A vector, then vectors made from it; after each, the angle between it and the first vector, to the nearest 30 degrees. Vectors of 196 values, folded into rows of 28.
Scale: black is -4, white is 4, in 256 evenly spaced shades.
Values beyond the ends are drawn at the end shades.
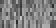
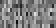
30 degrees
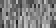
30 degrees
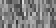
60 degrees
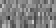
120 degrees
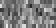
90 degrees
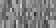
150 degrees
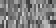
60 degrees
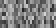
90 degrees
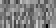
120 degrees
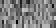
30 degrees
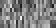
30 degrees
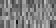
30 degrees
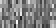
150 degrees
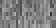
30 degrees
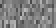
60 degrees
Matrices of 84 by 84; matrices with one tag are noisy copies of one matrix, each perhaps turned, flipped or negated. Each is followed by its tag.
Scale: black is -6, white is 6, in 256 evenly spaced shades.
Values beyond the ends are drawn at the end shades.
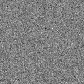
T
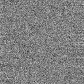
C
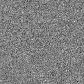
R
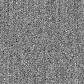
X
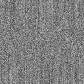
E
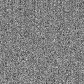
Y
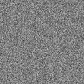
T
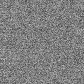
Y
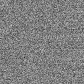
Y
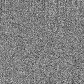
C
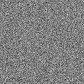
T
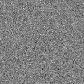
R
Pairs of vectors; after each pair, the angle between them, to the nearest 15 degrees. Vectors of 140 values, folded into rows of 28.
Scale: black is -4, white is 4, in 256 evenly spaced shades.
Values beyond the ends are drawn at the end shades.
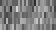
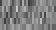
45 degrees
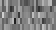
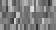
135 degrees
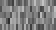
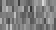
60 degrees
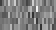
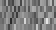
90 degrees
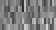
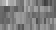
60 degrees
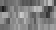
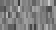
60 degrees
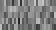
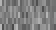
60 degrees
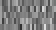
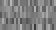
135 degrees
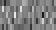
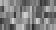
120 degrees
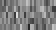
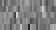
30 degrees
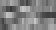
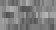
150 degrees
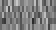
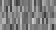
150 degrees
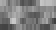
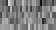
120 degrees
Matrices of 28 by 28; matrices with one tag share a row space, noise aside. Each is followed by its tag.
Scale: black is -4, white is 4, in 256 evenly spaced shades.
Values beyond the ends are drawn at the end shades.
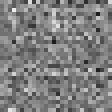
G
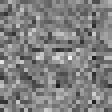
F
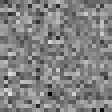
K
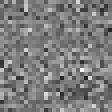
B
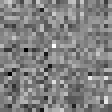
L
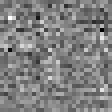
K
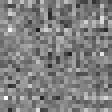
K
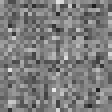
G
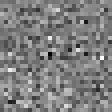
K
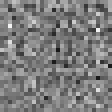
G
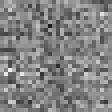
K
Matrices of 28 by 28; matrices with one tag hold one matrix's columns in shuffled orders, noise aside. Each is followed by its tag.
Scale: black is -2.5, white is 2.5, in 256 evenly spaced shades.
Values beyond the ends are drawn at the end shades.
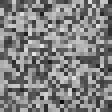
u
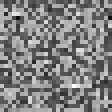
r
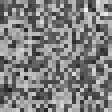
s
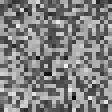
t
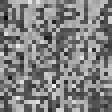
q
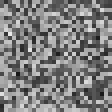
r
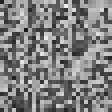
q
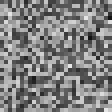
r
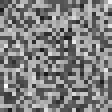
u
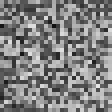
t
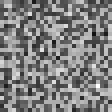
t
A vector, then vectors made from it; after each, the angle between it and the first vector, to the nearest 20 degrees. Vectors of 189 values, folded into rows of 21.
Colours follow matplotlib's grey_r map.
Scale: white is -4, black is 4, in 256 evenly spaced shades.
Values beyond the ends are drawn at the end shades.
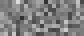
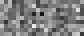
100 degrees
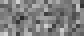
60 degrees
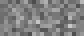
120 degrees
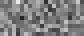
20 degrees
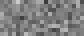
20 degrees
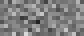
60 degrees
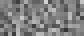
160 degrees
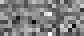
80 degrees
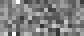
40 degrees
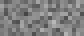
80 degrees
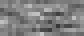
80 degrees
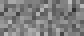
80 degrees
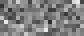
60 degrees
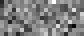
80 degrees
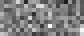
60 degrees
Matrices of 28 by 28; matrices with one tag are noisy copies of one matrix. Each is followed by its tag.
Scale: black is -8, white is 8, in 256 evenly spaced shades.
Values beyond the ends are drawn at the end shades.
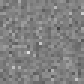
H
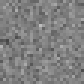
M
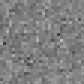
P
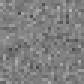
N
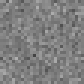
N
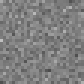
N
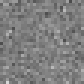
P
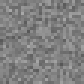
M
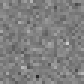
P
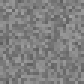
M
